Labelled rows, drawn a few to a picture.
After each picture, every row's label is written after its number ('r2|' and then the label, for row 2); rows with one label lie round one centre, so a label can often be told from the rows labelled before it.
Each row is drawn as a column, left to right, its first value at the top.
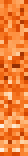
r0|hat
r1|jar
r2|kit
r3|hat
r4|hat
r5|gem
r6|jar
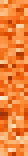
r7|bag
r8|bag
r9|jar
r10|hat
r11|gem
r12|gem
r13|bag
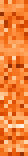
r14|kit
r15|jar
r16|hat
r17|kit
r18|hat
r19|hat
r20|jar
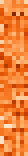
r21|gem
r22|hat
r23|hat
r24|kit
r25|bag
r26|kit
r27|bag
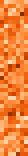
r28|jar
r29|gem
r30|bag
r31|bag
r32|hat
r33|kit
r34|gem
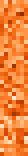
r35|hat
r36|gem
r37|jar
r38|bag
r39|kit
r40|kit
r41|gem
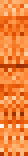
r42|hat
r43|bag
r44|hat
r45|bag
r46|hat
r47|bag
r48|hat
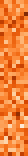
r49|jar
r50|gem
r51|hat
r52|jar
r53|bag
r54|hat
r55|kit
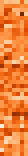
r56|hat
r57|gem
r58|gem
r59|bag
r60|bag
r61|kit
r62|bag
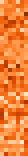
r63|bag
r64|hat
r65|jar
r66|jar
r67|bag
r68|jar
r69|kit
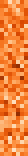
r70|jar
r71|kit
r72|gem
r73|hat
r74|bag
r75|jar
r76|gem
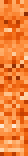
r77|hat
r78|jar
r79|jar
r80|hat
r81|jar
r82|bag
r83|kit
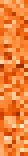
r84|bag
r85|gem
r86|gem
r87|kit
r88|bag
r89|hat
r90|jar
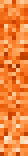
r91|hat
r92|gem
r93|bag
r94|jar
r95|hat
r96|gem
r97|gem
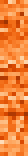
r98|jar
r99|jar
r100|bag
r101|bag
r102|jar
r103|kit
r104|bag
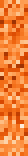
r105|jar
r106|gem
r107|bag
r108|jar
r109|bag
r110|hat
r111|gem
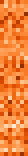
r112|jar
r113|hat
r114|kit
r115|hat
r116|jar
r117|hat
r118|kit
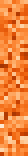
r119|hat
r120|bag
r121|gem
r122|jar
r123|kit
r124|gem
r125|gem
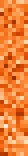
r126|kit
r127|hat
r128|gem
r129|jar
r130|bag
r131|bag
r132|gem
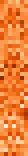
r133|jar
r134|hat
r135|gem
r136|hat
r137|gem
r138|jar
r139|bag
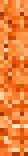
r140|kit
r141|gem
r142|jar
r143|hat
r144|hat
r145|kit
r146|hat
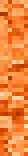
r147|kit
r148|kit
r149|jar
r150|bag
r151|bag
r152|bag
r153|hat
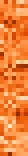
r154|gem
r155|jar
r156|hat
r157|jar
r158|bag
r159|bag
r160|bag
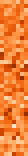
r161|gem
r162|bag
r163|bag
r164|hat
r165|gem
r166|jar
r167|bag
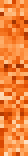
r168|kit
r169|bag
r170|bag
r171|jar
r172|hat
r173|bag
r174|jar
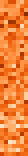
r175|hat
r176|kit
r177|jar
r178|jar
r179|hat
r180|gem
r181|kit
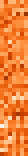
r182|hat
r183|jar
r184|gem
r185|bag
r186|kit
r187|bag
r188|kit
